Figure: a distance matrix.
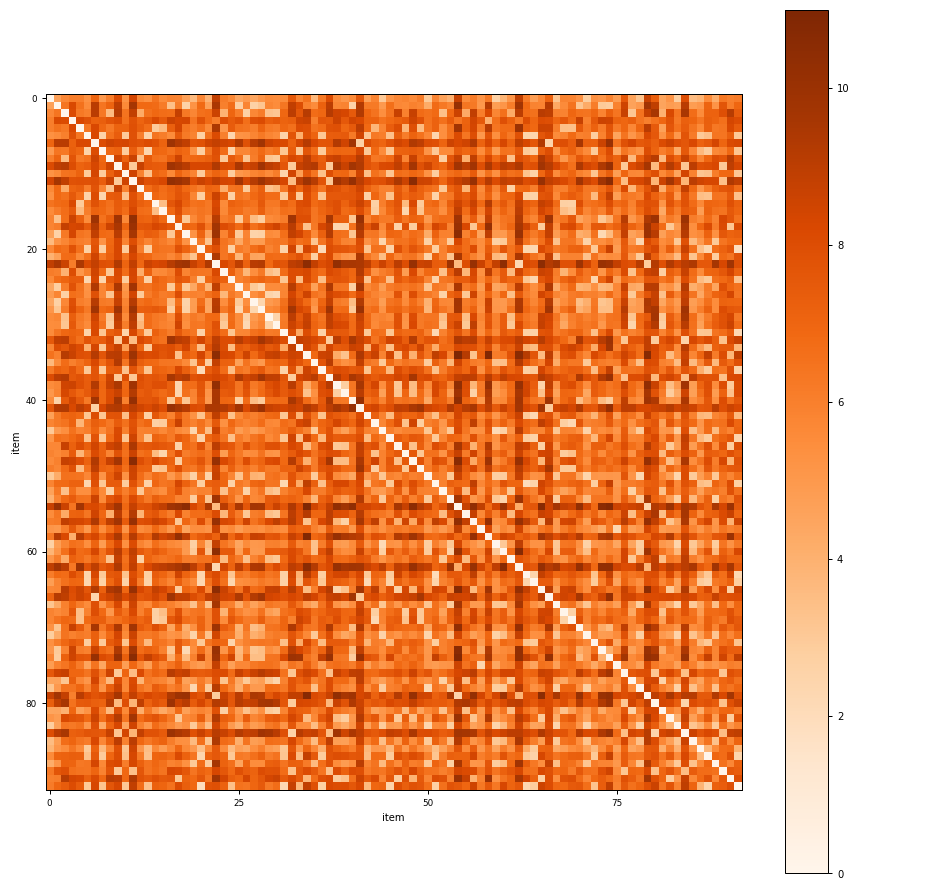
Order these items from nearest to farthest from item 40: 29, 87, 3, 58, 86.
86, 29, 87, 3, 58
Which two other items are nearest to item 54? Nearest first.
79, 22
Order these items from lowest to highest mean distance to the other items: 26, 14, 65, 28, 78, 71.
71, 78, 26, 28, 14, 65
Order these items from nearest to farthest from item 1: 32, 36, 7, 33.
7, 36, 33, 32
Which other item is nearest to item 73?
18
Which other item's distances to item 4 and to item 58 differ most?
14
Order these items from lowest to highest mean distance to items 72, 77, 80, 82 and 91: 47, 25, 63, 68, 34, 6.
63, 25, 68, 47, 34, 6
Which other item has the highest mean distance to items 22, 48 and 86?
11
